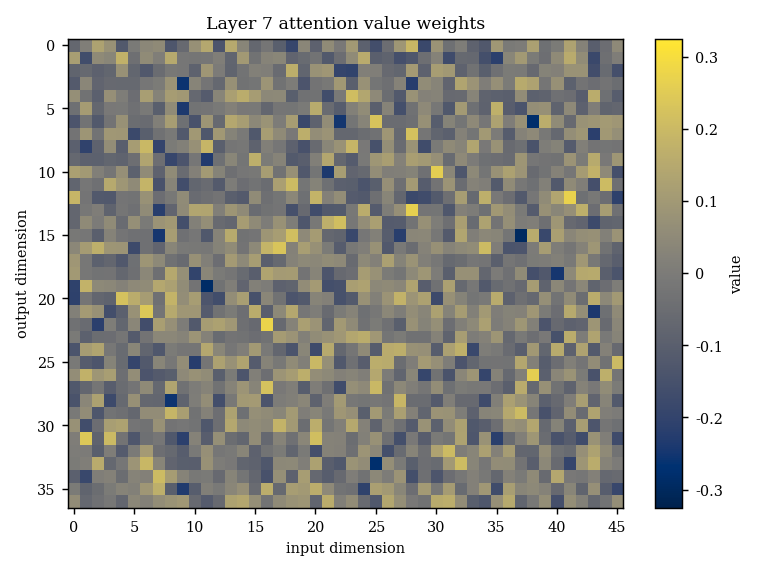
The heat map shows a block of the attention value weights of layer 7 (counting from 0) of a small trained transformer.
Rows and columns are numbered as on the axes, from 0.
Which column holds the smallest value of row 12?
45
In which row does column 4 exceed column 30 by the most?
20
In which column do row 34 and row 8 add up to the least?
1
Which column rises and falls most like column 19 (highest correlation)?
38
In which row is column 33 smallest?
24
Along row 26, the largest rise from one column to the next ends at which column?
44
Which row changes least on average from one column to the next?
17
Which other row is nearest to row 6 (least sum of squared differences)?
27
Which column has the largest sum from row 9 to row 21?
6
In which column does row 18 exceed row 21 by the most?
43
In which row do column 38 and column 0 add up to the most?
26
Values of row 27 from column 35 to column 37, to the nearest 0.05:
-0.05 -0.1 0.15
